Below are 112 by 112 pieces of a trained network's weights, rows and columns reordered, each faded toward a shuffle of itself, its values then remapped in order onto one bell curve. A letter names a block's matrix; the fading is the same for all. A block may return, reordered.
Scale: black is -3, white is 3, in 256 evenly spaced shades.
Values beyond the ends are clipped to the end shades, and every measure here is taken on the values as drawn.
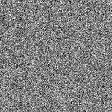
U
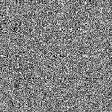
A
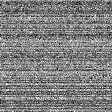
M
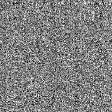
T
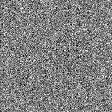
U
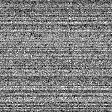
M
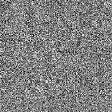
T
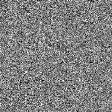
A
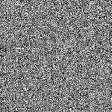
T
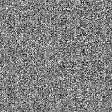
T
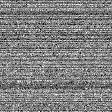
M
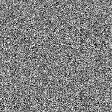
A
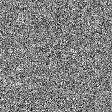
U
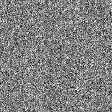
U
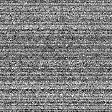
M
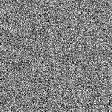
U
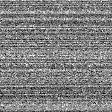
M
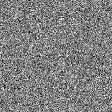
U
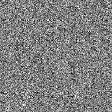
T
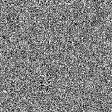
U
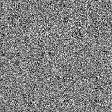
U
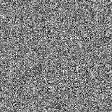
T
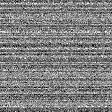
M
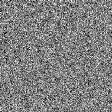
U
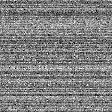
M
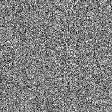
U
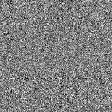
A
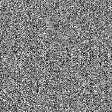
T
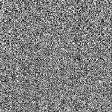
T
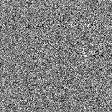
U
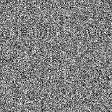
T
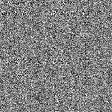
A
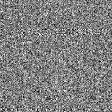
T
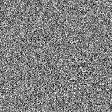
U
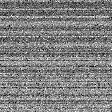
M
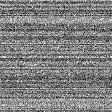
M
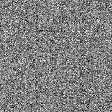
U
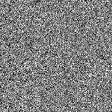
U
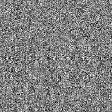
T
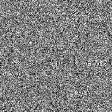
A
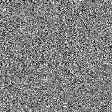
A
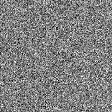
A
